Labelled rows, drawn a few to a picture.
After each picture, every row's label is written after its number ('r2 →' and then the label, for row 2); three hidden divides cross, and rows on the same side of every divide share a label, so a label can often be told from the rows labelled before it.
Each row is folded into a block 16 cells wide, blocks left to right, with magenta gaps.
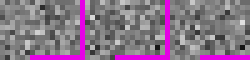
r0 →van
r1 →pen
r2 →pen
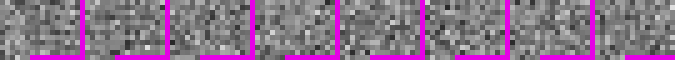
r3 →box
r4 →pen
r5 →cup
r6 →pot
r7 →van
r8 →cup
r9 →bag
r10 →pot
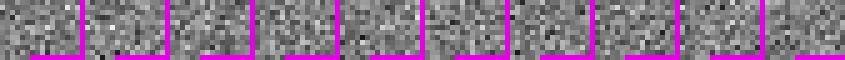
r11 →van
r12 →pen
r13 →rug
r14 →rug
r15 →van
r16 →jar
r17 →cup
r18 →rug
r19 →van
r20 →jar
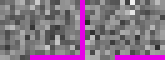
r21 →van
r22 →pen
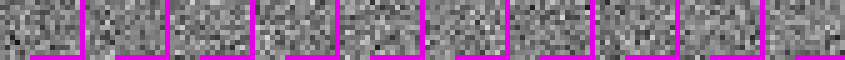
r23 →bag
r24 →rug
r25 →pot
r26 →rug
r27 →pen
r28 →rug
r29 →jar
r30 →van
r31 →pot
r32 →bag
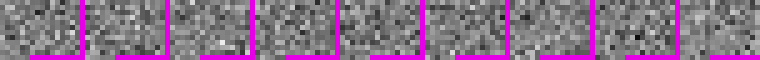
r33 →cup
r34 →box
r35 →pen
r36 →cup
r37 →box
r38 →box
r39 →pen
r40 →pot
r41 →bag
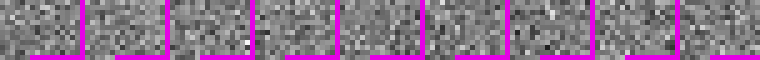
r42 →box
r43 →pen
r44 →bag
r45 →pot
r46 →box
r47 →cup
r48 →pen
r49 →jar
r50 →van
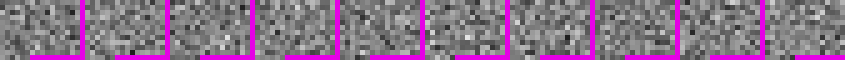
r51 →bag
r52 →bag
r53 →cup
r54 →rug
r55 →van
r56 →jar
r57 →box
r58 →pot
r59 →van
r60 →bag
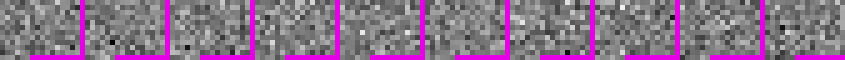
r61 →jar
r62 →rug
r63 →pot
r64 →rug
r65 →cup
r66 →pot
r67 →box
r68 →box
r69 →van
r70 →cup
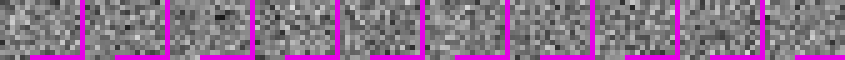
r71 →bag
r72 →bag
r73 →pen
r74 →van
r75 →jar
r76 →box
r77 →cup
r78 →rug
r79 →cup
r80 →jar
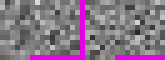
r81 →pen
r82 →cup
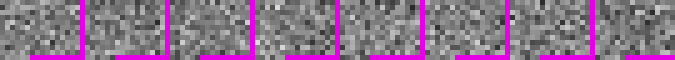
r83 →rug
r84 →pot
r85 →pot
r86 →rug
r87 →bag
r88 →jar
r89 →jar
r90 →pen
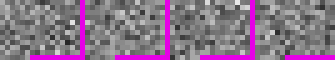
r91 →cup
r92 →van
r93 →pen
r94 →rug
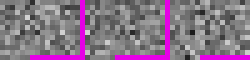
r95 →rug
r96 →van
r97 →pen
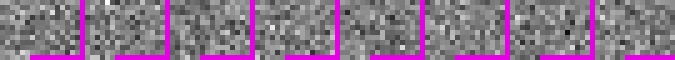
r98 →box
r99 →pen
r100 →pot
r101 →rug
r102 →pen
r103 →rug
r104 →jar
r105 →box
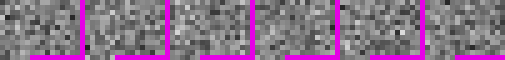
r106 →pot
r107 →box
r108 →box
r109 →rug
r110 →box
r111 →box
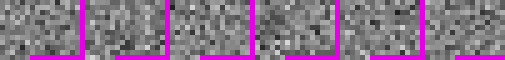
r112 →bag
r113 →pen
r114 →rug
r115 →van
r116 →jar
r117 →cup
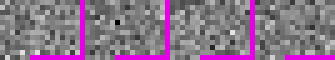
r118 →van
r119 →van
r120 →rug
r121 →pot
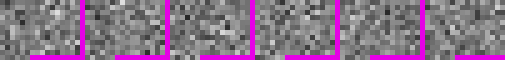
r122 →pot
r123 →pen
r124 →pot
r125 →rug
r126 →bag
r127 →rug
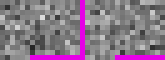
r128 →rug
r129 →box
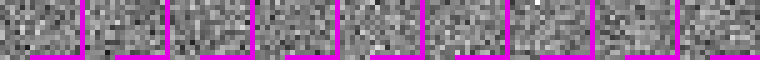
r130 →cup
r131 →box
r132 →pen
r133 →rug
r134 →cup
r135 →bag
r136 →bag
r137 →van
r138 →box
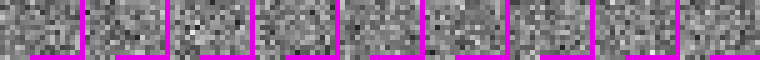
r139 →box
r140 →van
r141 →cup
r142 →jar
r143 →cup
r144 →jar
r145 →pot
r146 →cup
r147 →bag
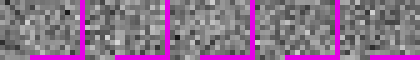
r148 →van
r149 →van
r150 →rug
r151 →rug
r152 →jar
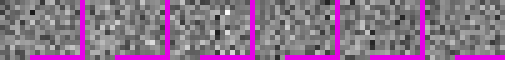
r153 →pot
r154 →rug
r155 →pot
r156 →pot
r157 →box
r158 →van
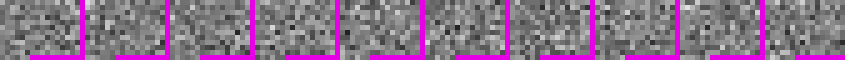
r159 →pen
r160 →jar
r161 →rug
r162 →rug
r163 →pot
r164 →rug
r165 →jar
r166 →jar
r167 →cup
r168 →pen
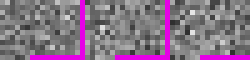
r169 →jar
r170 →pot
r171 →cup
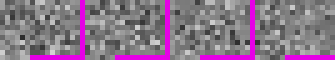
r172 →pen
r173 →box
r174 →pen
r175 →cup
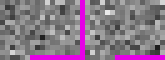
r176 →rug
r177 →jar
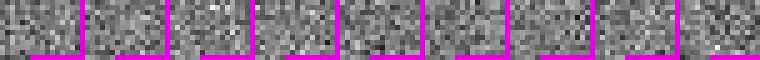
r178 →pot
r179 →cup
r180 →rug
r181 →van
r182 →rug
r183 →pen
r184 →jar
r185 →pot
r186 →bag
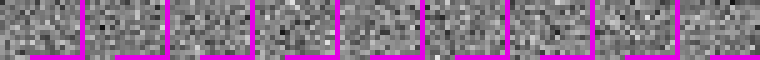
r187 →pot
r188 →cup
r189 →rug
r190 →box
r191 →cup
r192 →pen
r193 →pot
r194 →bag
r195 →bag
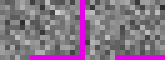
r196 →van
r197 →box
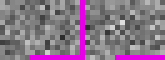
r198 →cup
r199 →pen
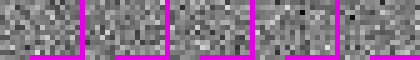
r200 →jar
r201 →cup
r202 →van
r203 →bag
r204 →van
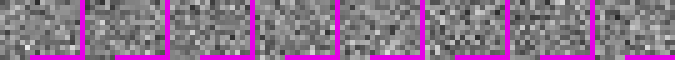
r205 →pot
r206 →pot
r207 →cup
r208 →jar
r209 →van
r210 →cup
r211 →van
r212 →pen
